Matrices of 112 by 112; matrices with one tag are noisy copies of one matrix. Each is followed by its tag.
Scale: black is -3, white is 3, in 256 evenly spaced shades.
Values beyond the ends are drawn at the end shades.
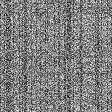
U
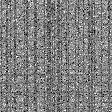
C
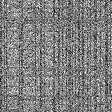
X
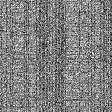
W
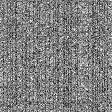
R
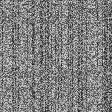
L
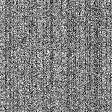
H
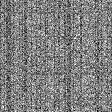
U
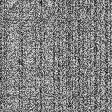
X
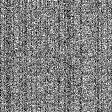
U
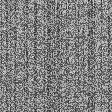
C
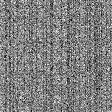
H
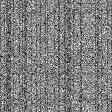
U
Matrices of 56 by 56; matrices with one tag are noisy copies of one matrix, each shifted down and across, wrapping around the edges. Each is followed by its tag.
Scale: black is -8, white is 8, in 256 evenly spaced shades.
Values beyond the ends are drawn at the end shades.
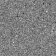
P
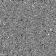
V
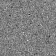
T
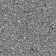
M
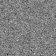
V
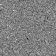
M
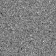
M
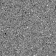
M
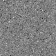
V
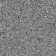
V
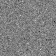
M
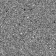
P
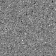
P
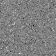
M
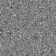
P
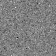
T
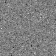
P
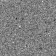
P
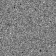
P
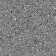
P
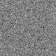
V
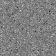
V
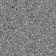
V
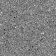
M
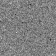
M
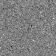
M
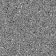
V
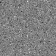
V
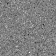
M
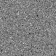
M
